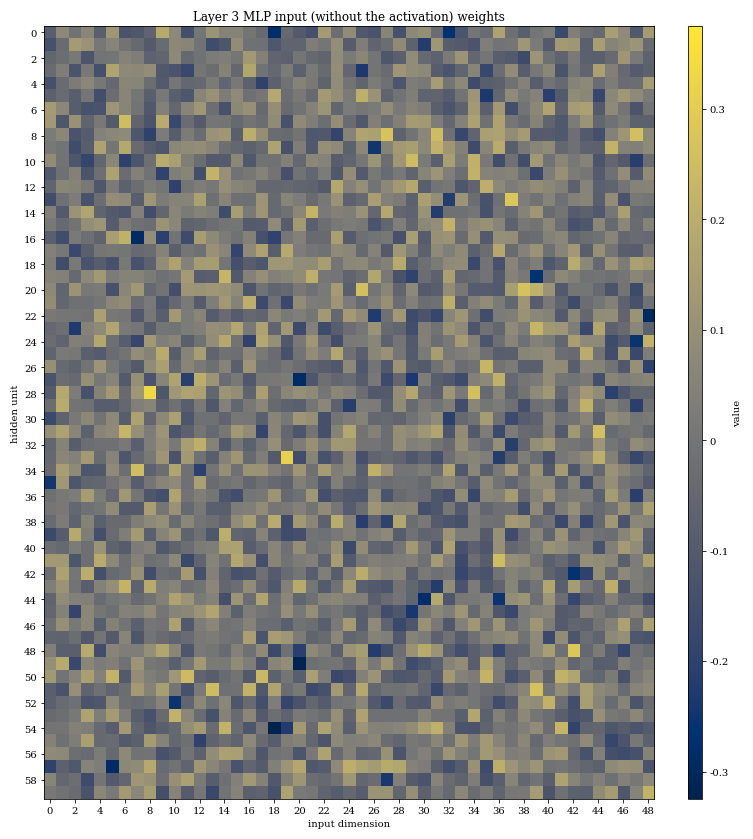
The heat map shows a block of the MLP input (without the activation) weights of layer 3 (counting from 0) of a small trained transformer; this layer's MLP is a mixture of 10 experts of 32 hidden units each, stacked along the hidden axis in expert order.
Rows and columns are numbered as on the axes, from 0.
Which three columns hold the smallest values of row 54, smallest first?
18, 19, 42
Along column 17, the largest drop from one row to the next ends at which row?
51
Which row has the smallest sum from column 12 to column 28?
52
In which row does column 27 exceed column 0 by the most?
57
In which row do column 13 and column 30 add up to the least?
1
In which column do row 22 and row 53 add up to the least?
48
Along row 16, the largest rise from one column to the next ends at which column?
8
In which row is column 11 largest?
50
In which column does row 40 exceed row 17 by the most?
15
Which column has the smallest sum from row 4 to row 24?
7
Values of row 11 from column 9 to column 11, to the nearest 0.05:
-0.2 0.05 0.05
